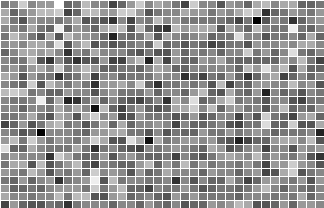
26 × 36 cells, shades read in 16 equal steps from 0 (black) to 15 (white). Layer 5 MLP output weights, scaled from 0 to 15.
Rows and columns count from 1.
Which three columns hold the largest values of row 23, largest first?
11, 13, 26
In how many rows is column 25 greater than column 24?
11
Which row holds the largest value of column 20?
4
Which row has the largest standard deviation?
18
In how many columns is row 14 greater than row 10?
17
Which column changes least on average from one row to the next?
31
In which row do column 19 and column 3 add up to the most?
1
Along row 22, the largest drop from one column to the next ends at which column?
34
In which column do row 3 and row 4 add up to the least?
15
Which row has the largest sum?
2
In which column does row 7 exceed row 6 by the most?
28
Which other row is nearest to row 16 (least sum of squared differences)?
24
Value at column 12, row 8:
9
